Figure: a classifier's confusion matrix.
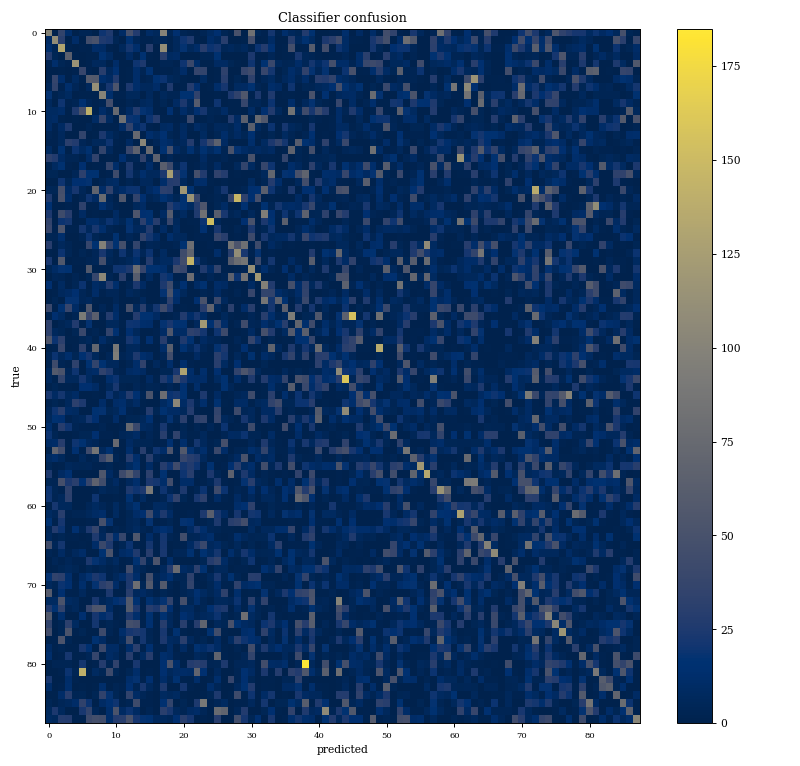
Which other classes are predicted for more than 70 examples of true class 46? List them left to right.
17, 71, 77
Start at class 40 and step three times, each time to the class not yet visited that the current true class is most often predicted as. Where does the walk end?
43
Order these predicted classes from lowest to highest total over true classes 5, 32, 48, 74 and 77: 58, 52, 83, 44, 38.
83, 38, 58, 52, 44
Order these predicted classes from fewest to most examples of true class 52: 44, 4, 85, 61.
61, 4, 44, 85
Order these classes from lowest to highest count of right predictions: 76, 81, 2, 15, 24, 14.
15, 81, 14, 76, 2, 24
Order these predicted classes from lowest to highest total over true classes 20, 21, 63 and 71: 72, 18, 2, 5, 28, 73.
5, 18, 73, 2, 28, 72
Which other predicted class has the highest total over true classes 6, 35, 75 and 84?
63
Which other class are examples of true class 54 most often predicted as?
62
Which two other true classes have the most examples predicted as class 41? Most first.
86, 81
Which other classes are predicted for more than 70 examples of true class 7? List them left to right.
60, 62, 70
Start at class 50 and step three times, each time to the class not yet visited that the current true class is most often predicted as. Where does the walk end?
13
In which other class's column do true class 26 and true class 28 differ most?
64
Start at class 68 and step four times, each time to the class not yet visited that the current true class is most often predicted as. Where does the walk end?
38
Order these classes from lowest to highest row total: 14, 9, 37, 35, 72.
9, 14, 37, 35, 72
